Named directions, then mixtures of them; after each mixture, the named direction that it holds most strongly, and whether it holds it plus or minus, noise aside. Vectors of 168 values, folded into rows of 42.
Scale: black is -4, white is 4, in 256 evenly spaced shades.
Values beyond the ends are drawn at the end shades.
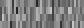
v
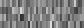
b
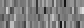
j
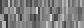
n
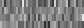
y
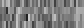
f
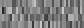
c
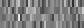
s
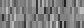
j, plus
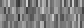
s, minus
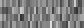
b, plus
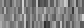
y, plus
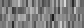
s, plus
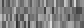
f, minus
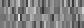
s, plus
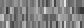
j, minus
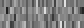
j, minus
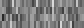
v, minus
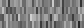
n, minus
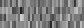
b, minus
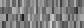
b, plus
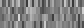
s, plus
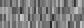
b, minus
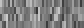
n, minus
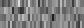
s, plus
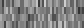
f, minus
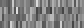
v, minus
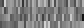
y, minus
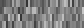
s, plus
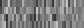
n, plus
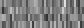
c, plus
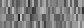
s, minus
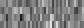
b, plus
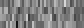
f, minus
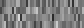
s, plus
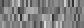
s, plus
